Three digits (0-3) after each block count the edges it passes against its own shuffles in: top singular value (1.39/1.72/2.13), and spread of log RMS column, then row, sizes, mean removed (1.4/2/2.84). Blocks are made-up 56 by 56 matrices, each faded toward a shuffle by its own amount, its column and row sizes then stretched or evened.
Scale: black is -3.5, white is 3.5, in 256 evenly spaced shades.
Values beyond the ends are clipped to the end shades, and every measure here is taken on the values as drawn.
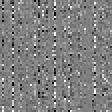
2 3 0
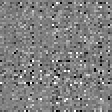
0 2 2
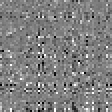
3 2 2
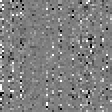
1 3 0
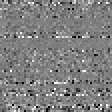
1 0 3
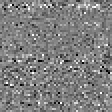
0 0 2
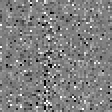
0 2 0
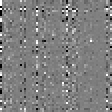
3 3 1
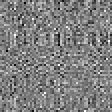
3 1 1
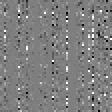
1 3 0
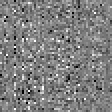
1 2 1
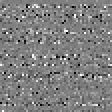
0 0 3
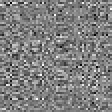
3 1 2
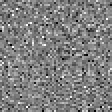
2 0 0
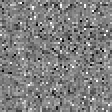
1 0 0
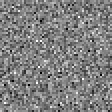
1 0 0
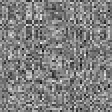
3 2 0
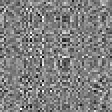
3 2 1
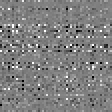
0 2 3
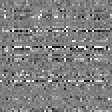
3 0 3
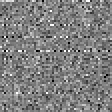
2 0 2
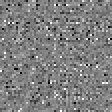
1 0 2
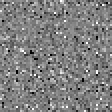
1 1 1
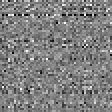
3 1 2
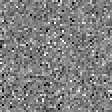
0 1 0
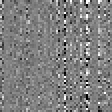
3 3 1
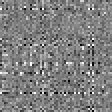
3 2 2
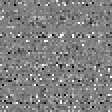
1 0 3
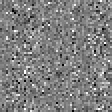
1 2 0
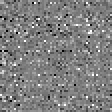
0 1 2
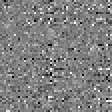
1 1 2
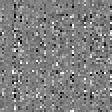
0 3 1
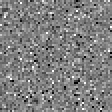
1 1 0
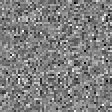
2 1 0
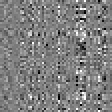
3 3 1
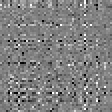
3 2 2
